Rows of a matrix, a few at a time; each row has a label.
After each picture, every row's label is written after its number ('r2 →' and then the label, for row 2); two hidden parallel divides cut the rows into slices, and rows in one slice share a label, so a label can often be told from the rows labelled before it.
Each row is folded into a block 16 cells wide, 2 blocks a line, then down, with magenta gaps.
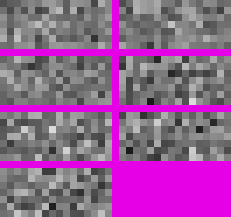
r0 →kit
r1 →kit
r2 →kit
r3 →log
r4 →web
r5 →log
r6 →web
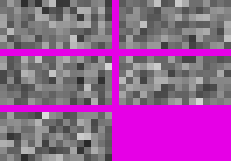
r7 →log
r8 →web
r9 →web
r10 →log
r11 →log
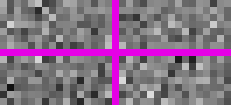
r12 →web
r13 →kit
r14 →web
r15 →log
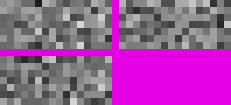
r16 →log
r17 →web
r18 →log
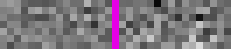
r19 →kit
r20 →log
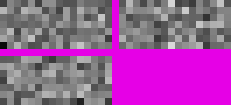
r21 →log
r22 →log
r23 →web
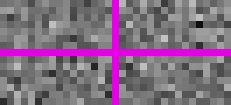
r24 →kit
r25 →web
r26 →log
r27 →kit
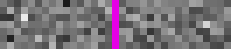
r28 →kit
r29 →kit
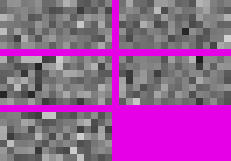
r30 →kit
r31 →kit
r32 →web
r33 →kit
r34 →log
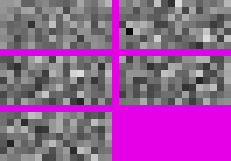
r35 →kit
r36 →web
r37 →web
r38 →web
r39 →web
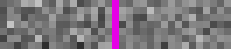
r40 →web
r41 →kit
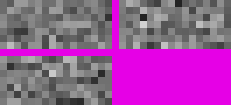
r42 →kit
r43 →log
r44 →web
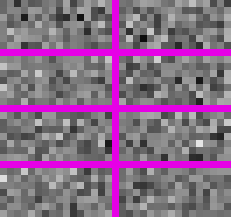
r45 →log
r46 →web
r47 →kit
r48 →web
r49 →log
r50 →web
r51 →web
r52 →kit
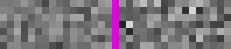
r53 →kit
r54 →web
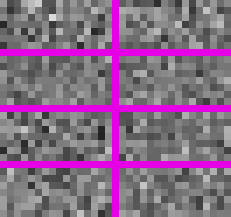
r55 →web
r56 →log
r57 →kit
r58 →kit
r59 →web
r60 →kit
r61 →log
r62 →kit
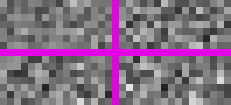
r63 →kit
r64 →log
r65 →log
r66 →log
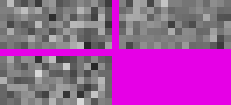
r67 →log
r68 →kit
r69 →log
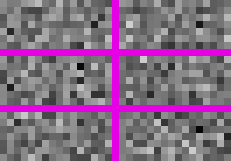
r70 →web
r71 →web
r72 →web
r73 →web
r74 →web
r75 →log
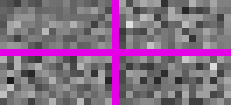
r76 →kit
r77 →web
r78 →log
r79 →web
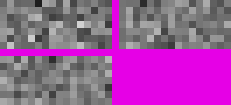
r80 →log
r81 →kit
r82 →kit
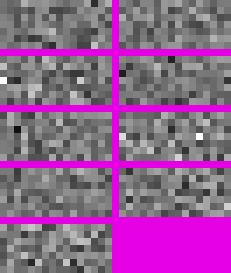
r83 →kit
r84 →kit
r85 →log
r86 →kit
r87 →kit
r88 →log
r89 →kit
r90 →web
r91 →web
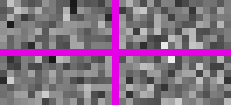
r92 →log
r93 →log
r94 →web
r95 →log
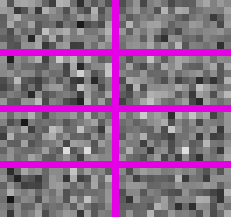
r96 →web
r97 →kit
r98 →web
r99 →web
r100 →web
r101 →web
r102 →web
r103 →web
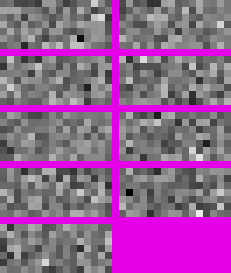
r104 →log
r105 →log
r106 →log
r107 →web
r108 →kit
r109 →log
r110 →log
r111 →log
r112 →web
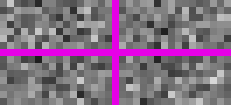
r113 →log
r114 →log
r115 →log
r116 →log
